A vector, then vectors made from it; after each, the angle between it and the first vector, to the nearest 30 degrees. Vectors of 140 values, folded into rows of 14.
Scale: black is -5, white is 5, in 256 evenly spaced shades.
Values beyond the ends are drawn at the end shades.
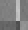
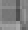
150 degrees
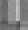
30 degrees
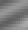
90 degrees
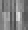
60 degrees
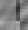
150 degrees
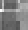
60 degrees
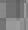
120 degrees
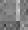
30 degrees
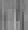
120 degrees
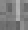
30 degrees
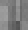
60 degrees
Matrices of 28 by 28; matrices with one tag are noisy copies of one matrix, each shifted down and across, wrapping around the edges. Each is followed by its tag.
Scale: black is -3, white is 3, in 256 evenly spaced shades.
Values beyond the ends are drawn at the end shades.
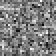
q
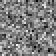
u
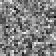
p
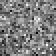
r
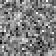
r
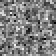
q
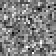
p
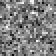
p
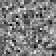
p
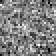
r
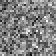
q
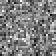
q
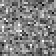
r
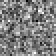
q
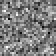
p
